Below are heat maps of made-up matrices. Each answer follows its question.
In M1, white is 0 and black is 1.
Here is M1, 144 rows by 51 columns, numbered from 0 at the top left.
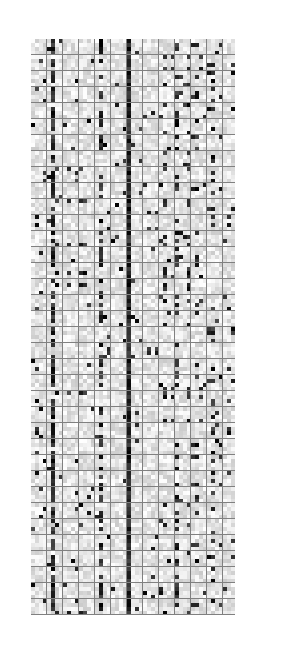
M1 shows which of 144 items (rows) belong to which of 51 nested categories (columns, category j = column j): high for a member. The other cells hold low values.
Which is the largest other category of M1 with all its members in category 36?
41
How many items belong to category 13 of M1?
6
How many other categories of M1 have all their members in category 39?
10
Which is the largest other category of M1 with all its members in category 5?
17
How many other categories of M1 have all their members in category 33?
9
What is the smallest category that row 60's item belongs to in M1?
25
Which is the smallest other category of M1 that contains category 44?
50
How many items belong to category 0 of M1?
4
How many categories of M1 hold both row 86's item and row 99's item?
3
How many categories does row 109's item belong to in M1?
4
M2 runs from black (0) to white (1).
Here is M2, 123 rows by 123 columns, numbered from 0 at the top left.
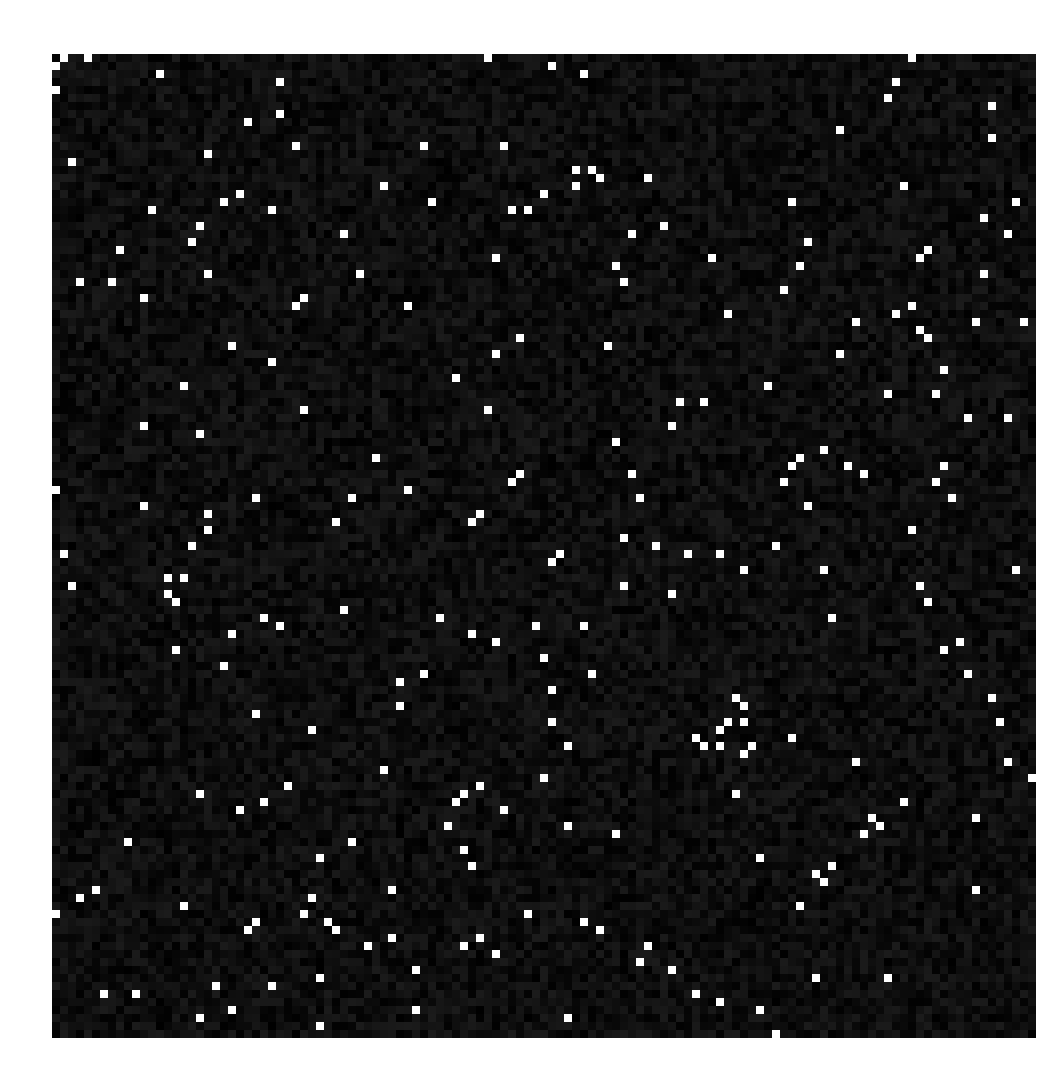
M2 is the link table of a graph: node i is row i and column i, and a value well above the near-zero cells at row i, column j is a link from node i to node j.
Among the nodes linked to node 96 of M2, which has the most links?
node 64
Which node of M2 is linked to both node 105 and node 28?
node 3
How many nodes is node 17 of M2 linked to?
2
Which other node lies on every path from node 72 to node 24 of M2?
node 109
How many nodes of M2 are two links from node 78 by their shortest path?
1
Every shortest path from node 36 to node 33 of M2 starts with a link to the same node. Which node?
node 22
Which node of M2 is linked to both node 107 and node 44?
node 31
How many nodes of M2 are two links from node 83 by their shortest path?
7
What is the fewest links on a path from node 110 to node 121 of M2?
5
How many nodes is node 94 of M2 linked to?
2
